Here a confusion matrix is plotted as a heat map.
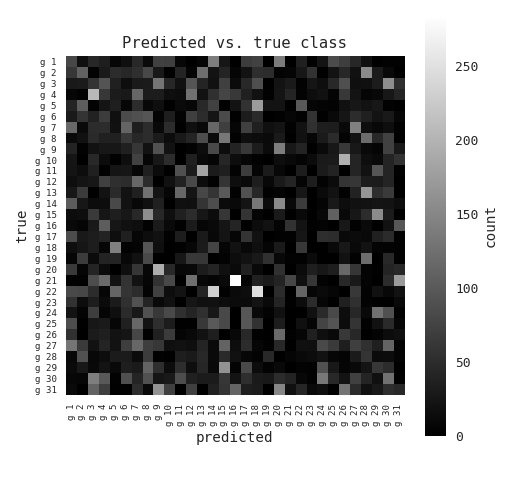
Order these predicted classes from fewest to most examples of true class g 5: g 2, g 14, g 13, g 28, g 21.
g 21, g 28, g 13, g 14, g 2
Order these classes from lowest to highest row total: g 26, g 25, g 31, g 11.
g 26, g 11, g 25, g 31
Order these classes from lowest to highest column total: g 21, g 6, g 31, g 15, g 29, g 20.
g 21, g 31, g 29, g 6, g 20, g 15
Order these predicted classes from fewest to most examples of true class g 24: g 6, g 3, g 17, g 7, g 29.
g 7, g 6, g 3, g 17, g 29
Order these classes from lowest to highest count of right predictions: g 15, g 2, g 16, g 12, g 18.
g 18, g 16, g 15, g 12, g 2
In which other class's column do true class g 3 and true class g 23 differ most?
g 30
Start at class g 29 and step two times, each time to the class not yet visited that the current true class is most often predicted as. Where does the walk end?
g 8
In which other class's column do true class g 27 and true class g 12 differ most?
g 1
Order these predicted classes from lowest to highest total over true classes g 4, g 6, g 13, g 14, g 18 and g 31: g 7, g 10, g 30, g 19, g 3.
g 19, g 10, g 30, g 7, g 3
